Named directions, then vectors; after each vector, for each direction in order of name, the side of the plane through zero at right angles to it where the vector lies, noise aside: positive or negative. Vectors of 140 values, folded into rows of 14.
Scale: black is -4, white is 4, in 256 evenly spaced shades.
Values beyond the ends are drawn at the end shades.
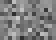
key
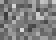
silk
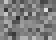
negative, negative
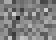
negative, negative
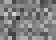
negative, negative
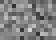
positive, negative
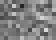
negative, positive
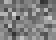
negative, negative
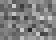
negative, positive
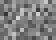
positive, positive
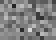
positive, negative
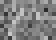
positive, positive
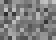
positive, positive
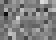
positive, positive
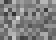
positive, positive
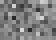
negative, positive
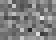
negative, positive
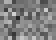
negative, negative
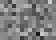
positive, negative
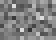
negative, positive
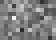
positive, negative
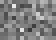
negative, positive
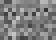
positive, positive
